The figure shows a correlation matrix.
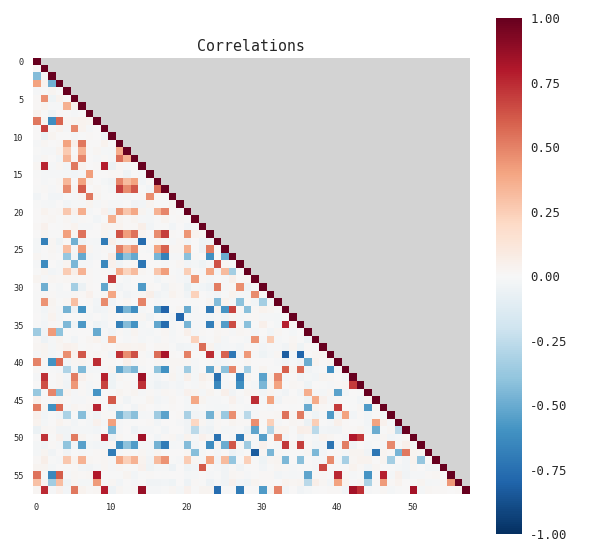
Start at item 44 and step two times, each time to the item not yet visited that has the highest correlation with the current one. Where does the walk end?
36
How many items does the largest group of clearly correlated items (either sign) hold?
19
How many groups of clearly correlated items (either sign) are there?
7
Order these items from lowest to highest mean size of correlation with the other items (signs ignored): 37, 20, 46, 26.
37, 46, 20, 26
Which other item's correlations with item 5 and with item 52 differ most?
29
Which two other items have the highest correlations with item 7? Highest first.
18, 15
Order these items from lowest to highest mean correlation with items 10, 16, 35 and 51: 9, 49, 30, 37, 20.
20, 49, 9, 30, 37
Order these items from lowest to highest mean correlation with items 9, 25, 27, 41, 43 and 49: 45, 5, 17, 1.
45, 17, 5, 1
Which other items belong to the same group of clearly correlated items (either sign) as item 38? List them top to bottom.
22, 54
